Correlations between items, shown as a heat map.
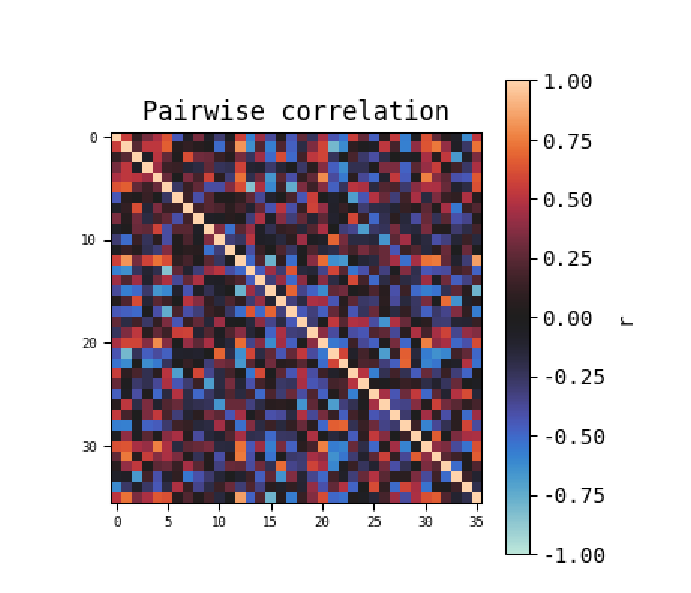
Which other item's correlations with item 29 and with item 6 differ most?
5
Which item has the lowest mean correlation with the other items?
15
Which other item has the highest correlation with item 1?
12
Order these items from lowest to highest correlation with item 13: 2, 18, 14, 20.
14, 20, 2, 18
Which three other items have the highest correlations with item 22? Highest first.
28, 21, 34
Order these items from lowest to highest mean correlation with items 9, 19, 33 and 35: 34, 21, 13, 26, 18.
21, 18, 13, 34, 26
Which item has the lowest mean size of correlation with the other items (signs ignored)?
11
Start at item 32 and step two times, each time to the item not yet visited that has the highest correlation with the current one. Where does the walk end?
2
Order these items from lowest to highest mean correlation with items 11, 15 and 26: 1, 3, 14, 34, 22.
14, 3, 1, 22, 34
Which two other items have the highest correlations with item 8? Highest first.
23, 14
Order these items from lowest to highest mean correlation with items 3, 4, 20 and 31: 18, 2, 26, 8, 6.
18, 8, 6, 26, 2
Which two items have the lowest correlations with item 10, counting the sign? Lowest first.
26, 1
